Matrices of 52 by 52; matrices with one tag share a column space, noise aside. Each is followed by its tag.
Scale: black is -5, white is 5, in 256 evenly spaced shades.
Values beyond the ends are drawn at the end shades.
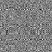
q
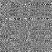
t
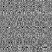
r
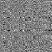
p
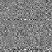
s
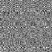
r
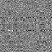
p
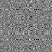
q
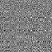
p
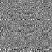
s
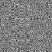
t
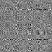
q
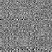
s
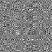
q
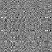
p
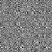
r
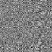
r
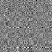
r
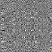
p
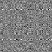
q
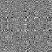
p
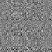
s
